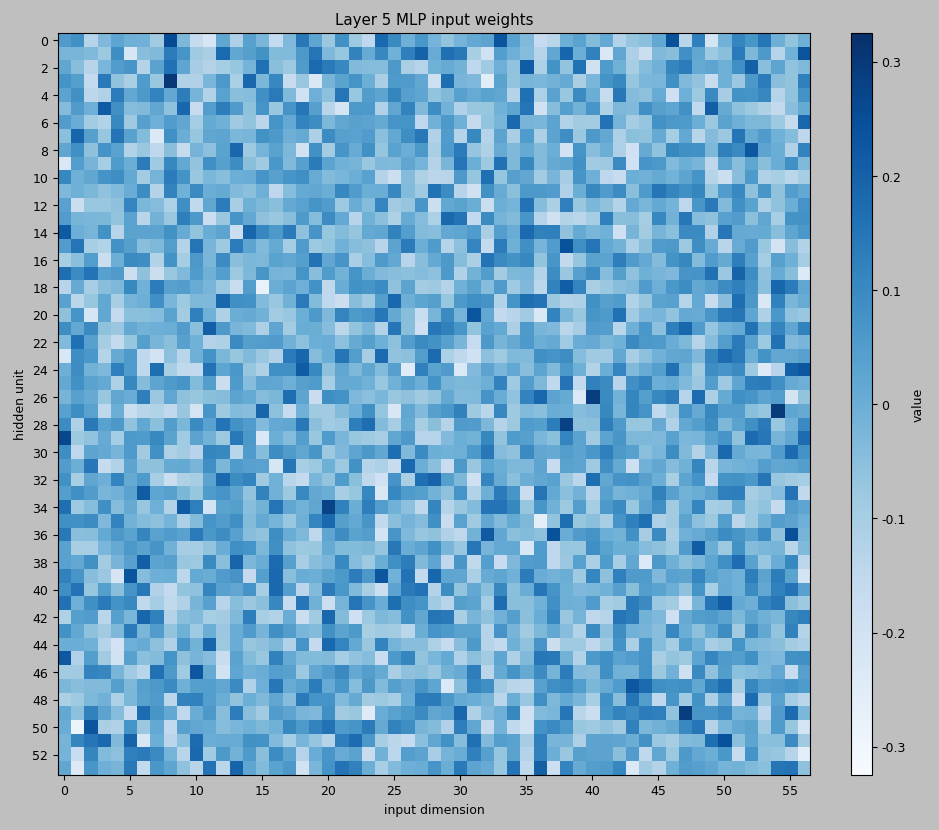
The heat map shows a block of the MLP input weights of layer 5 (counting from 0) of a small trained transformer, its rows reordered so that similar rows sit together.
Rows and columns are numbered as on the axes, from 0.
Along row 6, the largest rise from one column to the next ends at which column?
56
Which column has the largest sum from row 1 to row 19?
35
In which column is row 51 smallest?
6
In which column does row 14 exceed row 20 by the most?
36
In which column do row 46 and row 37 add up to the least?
55
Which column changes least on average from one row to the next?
14
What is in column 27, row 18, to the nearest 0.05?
-0.1
